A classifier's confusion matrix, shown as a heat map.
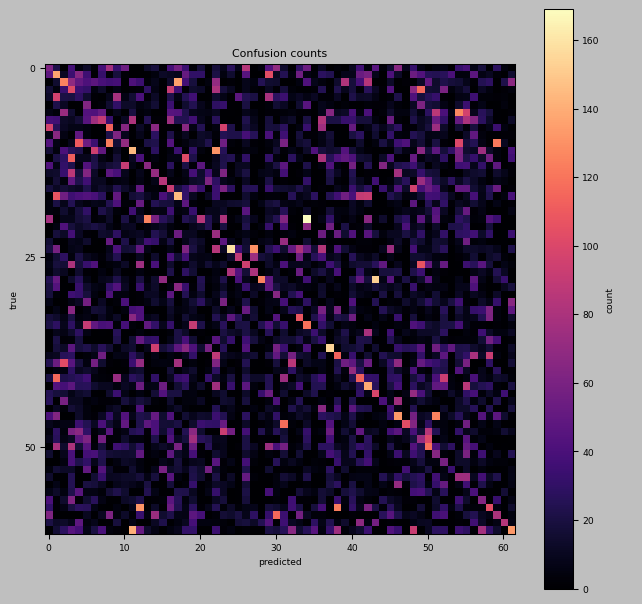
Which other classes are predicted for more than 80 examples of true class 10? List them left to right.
4, 8, 54, 59
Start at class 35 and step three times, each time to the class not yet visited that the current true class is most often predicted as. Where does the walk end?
46
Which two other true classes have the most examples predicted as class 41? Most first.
17, 60
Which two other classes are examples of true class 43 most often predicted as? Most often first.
48, 29
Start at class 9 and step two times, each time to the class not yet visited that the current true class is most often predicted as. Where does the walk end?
29
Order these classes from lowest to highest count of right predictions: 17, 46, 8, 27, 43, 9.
9, 27, 43, 8, 46, 17
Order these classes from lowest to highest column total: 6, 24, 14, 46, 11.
24, 6, 11, 14, 46
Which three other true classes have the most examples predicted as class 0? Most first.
8, 20, 59
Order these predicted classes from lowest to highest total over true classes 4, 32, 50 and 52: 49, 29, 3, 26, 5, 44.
44, 49, 5, 26, 29, 3
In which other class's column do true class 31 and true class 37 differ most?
14
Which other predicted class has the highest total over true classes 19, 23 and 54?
55
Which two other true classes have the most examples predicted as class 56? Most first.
38, 7
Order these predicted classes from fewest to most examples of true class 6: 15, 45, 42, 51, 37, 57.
15, 45, 57, 42, 37, 51
